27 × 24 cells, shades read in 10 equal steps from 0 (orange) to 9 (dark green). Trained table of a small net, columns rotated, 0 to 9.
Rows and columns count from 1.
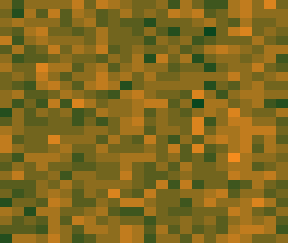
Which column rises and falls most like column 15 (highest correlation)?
17
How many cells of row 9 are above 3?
18
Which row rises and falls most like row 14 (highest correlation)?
15
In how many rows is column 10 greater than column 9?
14
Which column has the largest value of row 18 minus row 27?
2
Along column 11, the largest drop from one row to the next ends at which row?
11
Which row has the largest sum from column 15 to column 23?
21
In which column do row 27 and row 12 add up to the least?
5
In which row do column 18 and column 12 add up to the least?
23
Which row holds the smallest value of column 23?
1
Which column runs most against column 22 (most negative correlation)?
24
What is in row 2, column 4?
6
